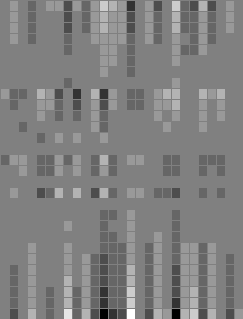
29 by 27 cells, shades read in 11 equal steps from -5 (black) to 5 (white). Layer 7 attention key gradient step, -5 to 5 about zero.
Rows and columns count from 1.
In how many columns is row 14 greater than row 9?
7
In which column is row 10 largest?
20
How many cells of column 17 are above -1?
22
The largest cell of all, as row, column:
29, 15
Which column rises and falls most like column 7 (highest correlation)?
9
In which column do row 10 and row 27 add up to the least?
12
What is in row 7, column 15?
-1
